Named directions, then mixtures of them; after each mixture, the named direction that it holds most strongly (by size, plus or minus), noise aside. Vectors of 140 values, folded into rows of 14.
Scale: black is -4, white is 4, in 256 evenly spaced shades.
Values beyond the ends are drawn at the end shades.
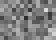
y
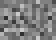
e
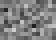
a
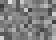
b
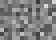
e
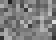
b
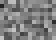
b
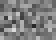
e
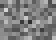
a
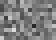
b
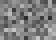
y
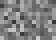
e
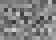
a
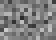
e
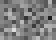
a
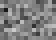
a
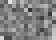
b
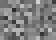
e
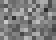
y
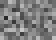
e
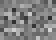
e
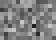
a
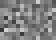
e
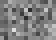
y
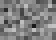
a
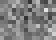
y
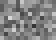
b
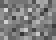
a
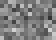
y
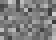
b
